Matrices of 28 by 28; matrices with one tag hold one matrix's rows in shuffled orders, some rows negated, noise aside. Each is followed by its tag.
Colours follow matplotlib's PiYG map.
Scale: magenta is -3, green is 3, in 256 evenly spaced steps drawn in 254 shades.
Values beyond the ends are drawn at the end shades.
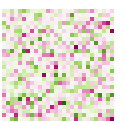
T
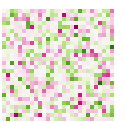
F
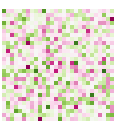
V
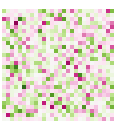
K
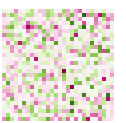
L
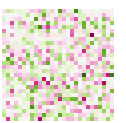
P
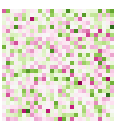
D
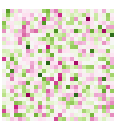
V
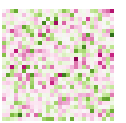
T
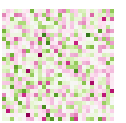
V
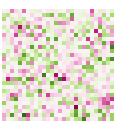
T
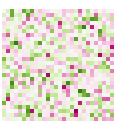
F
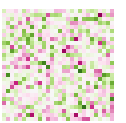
F
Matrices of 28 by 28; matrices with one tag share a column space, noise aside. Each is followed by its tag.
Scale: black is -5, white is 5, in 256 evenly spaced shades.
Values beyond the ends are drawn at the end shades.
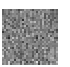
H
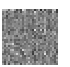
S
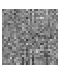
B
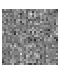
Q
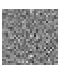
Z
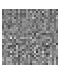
B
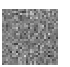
B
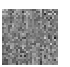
B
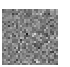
Z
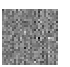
H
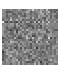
H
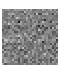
Z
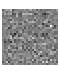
Z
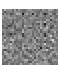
Z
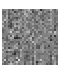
H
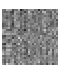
S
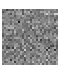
Z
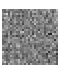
Q
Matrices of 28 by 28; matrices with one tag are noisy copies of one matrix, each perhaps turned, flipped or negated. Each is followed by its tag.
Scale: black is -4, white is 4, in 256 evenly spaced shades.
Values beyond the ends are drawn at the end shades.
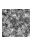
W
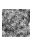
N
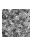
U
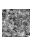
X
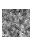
U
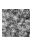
U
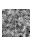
X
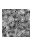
X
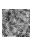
N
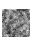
N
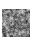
X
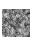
W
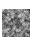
W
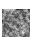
N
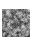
W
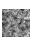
U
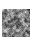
W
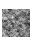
U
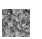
U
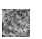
N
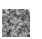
W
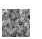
U
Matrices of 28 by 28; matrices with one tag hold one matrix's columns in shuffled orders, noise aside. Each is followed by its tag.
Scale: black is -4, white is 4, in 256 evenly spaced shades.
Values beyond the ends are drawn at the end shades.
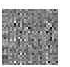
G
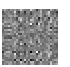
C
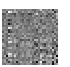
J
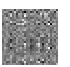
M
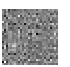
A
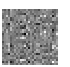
A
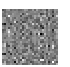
A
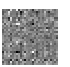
C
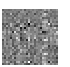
G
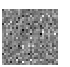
A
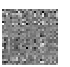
M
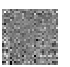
J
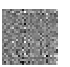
J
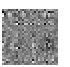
M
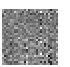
J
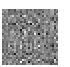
A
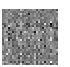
G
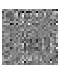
M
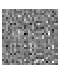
A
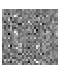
A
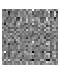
C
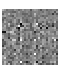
G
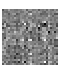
G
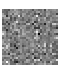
A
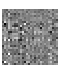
G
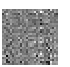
J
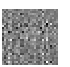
G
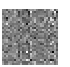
C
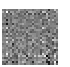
J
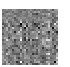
G
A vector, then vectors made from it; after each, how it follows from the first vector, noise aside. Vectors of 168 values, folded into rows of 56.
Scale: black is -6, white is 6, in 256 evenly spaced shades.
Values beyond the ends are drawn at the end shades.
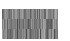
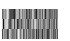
wrapped around, scaled up.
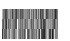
negated, scaled up.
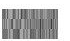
wrapped around.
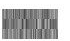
wrapped around.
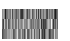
negated, scaled up.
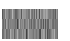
sign-scrambled.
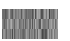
wrapped around.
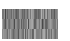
wrapped around.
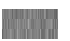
negated, shrunk.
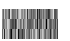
wrapped around, scaled up.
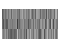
sign-scrambled.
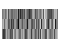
wrapped around, scaled up.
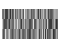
wrapped around, negated, scaled up.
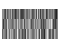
negated, scaled up.
